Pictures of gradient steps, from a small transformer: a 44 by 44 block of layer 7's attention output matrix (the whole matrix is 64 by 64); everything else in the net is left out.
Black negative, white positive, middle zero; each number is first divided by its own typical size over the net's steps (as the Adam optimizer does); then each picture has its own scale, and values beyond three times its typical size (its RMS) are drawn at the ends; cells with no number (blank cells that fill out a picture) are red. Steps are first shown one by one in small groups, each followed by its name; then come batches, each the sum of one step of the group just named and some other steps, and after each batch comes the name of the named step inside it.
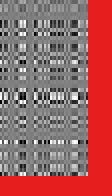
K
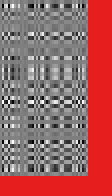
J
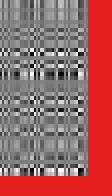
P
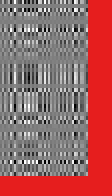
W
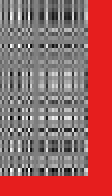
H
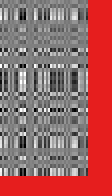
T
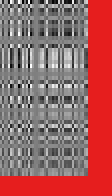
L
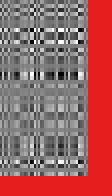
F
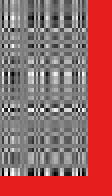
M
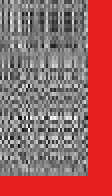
L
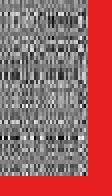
F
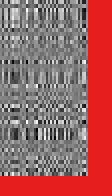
M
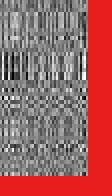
J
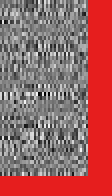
K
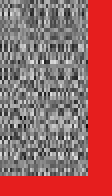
K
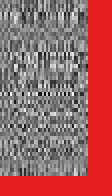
T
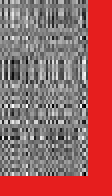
J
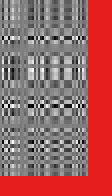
J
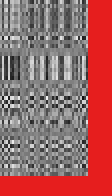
J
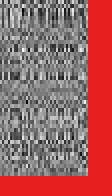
H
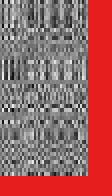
M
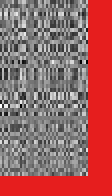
K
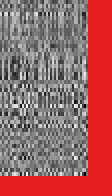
L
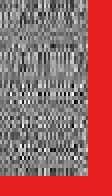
H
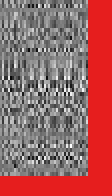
J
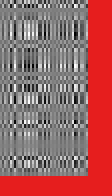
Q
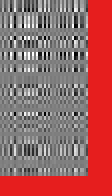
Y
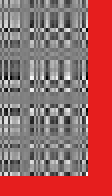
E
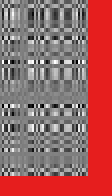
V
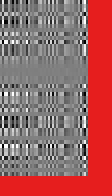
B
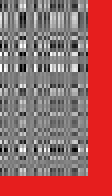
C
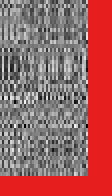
Q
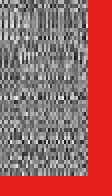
Y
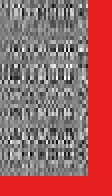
E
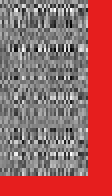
E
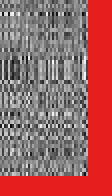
E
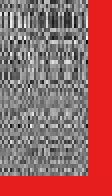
Y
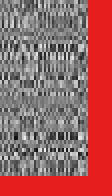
Y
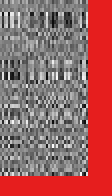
E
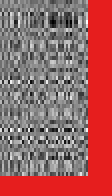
E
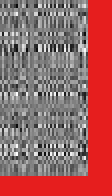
B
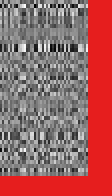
C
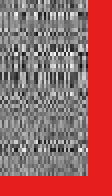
C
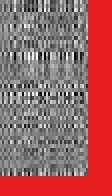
Y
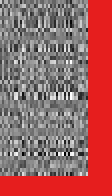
E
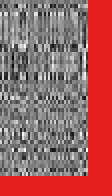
C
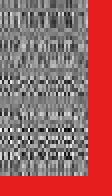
E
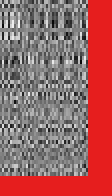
V
